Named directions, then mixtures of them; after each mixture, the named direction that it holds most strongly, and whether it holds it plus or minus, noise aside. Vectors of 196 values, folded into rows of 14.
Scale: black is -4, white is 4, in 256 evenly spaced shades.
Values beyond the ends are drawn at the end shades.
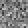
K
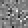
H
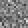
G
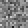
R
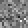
G, plus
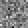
R, plus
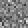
G, plus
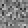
K, plus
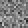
G, minus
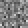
R, plus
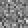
G, plus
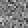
G, minus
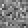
K, minus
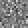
G, plus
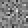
H, plus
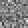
G, plus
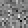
H, minus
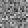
R, plus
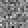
R, plus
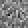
K, minus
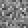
K, minus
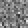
G, plus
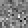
H, minus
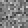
R, minus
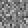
G, plus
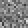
G, plus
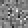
H, plus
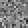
G, minus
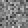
R, minus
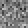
K, plus
